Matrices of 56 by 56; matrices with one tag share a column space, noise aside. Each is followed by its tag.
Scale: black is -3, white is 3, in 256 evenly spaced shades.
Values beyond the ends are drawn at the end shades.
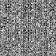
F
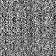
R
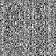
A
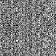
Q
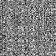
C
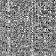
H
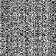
Q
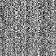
H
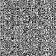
C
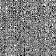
H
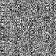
F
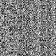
C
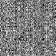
F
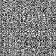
Q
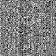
R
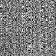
R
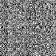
A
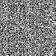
A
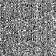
F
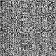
R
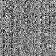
R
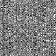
Q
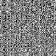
H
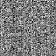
R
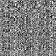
R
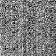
R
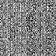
F
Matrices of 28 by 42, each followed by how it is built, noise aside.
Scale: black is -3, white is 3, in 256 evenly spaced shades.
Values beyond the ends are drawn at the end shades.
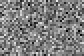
noise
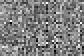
low rank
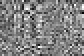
low rank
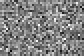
noise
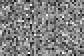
repeating rows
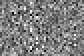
uneven columns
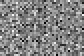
repeating rows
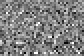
uneven rows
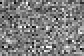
uneven rows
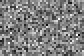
noise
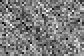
Toeplitz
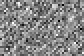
Hankel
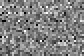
uneven rows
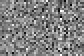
uneven columns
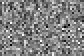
blocks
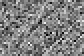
Hankel
